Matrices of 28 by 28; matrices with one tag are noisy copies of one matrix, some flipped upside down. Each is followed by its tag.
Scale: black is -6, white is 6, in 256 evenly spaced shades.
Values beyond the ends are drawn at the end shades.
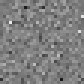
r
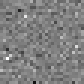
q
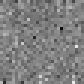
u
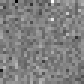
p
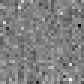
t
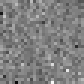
p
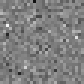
q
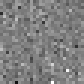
p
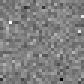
r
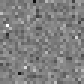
q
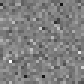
r
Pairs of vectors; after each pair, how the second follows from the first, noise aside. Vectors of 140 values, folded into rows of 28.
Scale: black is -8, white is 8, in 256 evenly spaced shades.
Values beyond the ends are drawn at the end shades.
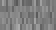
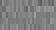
wrapped around, negated, shrunk.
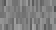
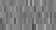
negated, partly zeroed.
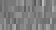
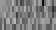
negated, scaled up.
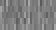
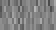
wrapped around, negated.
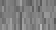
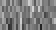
negated, scaled up.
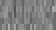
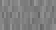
wrapped around, negated, shrunk.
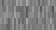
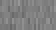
wrapped around, negated, shrunk.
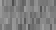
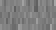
negated, partly zeroed.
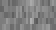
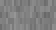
wrapped around, negated, shrunk.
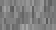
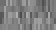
wrapped around, negated.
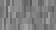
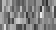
wrapped around, scaled up.
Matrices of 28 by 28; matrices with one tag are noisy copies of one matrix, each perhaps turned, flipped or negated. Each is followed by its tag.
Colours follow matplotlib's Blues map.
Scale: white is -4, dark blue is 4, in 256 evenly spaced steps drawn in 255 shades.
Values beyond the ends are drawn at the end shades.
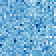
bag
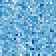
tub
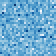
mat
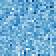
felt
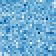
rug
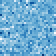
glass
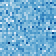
felt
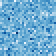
rug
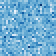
mat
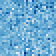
felt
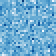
rug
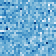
felt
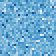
mat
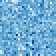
tub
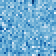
glass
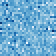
felt
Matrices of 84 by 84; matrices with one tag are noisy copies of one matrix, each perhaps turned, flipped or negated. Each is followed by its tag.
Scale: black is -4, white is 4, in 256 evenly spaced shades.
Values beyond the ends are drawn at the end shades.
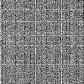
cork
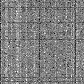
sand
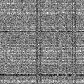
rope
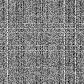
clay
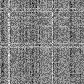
rope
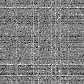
clay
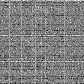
cork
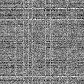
clay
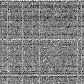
sand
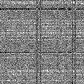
rope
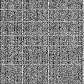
cork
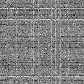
clay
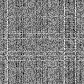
clay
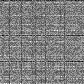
cork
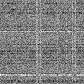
rope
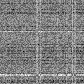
rope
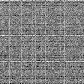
cork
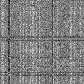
rope
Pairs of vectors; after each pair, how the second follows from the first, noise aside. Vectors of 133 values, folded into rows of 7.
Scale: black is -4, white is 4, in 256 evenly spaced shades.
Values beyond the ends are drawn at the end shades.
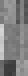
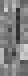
wrapped around, negated.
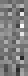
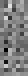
reversed, negated.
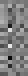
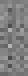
shrunk.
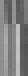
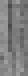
reversed, negated, shrunk.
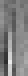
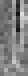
reversed, negated.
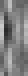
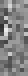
sign-scrambled.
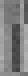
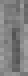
shrunk.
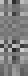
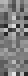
reversed, negated.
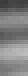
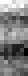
negated, scaled up.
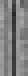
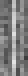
reversed, negated.
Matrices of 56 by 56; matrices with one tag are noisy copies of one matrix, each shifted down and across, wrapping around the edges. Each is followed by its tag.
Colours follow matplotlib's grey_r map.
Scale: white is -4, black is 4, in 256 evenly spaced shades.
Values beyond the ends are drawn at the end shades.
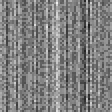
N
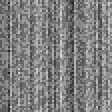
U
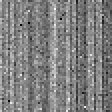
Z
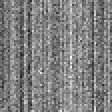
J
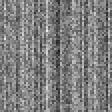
U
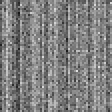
U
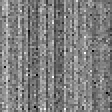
Z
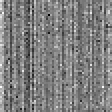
N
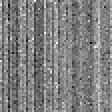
Z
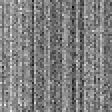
J
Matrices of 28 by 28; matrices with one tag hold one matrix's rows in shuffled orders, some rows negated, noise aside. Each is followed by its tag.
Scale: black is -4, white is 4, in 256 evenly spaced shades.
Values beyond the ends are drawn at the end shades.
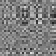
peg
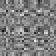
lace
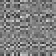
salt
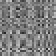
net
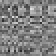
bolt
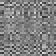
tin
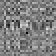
salt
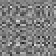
net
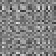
net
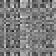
salt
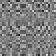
net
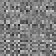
salt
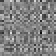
tin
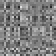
salt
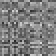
bolt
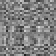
lace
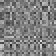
tin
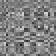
lace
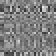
tin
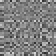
tin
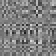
peg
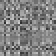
salt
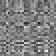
lace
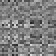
bolt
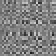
peg
